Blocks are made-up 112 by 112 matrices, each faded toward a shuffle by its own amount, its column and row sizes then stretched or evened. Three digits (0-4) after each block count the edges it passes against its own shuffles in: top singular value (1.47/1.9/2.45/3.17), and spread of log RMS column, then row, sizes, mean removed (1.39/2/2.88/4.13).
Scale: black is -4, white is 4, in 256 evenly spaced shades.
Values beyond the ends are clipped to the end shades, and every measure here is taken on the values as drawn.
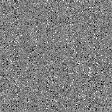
1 2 1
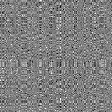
4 3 0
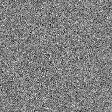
1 0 0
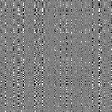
4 4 2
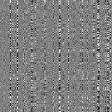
4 4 1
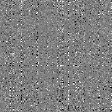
2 3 2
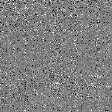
0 2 2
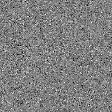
1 1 1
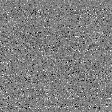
1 0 2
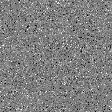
1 0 1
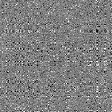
3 2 2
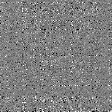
0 2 3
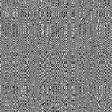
4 3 1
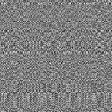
3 1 3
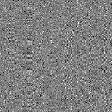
3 2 0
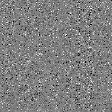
2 2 1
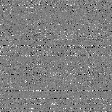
1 1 3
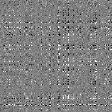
3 3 3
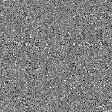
2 1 1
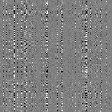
4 4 2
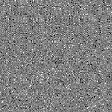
3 1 1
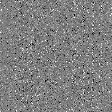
0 2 0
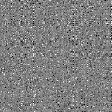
3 2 1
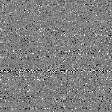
2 1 3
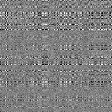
4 2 4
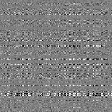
4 2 4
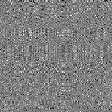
3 0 2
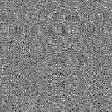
3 1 0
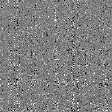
1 3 2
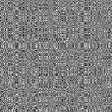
4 3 1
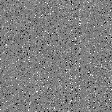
0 2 0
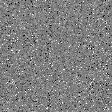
0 1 0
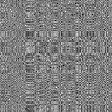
4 3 0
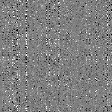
3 3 1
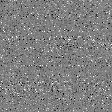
1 0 2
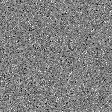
1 0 0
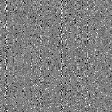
3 3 0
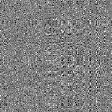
3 3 1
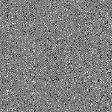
1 2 0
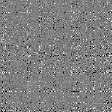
2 3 3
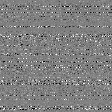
1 0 4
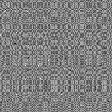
4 1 2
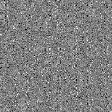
2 2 0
